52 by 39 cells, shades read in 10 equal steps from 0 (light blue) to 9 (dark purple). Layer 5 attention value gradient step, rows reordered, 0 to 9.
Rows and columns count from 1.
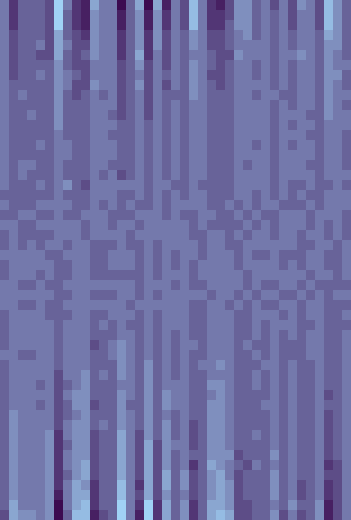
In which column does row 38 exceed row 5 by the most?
7
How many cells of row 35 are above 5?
1
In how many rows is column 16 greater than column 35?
17
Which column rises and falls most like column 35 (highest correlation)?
13
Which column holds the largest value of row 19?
10
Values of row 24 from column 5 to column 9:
5 5 4 4 4
